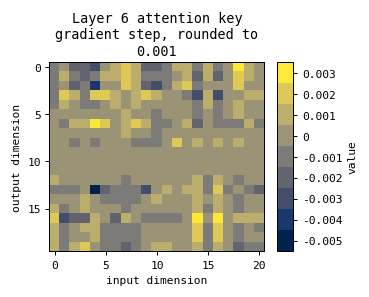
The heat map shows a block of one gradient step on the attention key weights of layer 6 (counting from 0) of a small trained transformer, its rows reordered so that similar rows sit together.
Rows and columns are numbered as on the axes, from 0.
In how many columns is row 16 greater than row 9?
8
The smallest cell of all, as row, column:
13, 4
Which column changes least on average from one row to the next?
17
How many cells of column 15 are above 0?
4
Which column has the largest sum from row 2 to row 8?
7
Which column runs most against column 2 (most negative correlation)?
18
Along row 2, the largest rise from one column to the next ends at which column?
5
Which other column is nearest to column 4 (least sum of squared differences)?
9
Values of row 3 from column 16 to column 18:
-0.003 0 0
